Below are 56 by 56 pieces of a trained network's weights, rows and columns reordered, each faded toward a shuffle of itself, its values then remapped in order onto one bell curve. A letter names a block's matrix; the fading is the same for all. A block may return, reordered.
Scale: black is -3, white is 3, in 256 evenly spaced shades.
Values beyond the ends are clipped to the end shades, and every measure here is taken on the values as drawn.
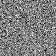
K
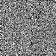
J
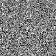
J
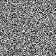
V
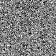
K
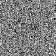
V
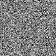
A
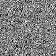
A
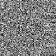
A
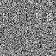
A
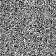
K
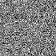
A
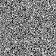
J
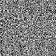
A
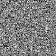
J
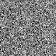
J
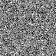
J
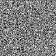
V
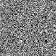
V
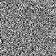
A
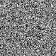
V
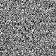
J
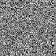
V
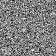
K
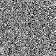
J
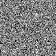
V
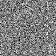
V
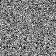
K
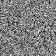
V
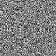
A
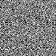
A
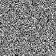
J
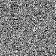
V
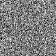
J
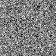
K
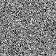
V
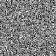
J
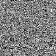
V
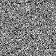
V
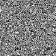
V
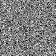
K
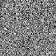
A
